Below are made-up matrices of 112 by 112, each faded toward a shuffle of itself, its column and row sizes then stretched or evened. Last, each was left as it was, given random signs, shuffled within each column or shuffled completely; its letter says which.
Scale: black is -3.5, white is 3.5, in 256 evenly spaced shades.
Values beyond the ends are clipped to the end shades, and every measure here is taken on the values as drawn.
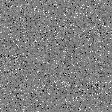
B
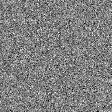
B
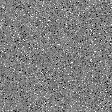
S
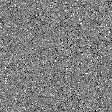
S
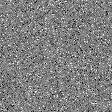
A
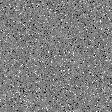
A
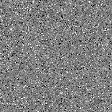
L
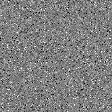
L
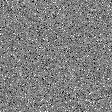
A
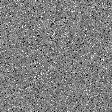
S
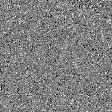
L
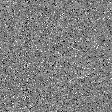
B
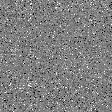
B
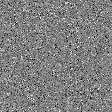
S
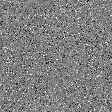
A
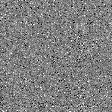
L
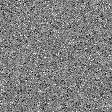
A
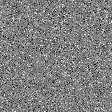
S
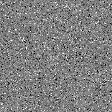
L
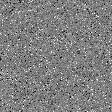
A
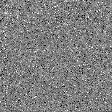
B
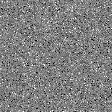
L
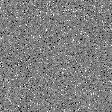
S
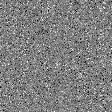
S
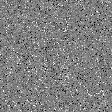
L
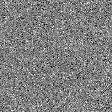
L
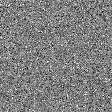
A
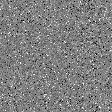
B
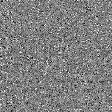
L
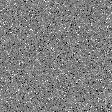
A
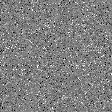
L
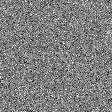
A
